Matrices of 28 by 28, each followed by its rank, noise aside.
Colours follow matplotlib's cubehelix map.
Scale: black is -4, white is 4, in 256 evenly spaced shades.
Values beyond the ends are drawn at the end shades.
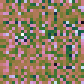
six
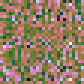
seven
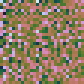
six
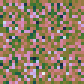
seven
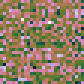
seven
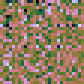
four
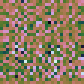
five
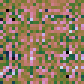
four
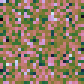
seven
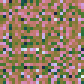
four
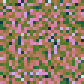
eight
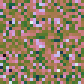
seven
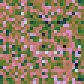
seven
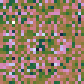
five
